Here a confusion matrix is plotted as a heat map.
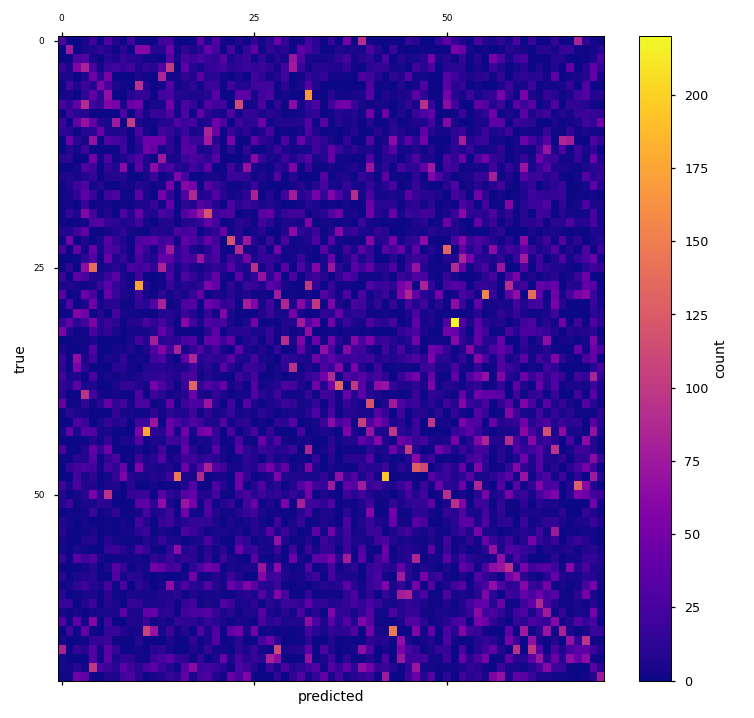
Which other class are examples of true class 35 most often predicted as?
17
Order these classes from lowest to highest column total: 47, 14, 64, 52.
47, 64, 14, 52
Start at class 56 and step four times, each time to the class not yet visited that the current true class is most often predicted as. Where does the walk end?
39
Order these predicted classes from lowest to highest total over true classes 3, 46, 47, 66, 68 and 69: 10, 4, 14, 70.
70, 10, 14, 4
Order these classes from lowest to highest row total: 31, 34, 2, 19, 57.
2, 57, 34, 19, 31
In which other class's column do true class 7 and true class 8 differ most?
23
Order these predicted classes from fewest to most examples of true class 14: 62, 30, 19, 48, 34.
34, 62, 19, 30, 48
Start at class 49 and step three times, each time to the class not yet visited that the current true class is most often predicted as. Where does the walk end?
55
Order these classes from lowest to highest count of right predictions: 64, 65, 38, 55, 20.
20, 55, 64, 65, 38
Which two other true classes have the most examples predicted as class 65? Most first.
11, 43
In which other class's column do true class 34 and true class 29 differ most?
33
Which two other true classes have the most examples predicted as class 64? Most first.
45, 54
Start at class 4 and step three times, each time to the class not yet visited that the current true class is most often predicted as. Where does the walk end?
51
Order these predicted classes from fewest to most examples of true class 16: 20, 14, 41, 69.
41, 20, 69, 14
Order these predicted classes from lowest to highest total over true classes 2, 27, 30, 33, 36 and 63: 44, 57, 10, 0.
0, 44, 57, 10
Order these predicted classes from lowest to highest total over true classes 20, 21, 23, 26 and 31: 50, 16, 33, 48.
48, 33, 16, 50
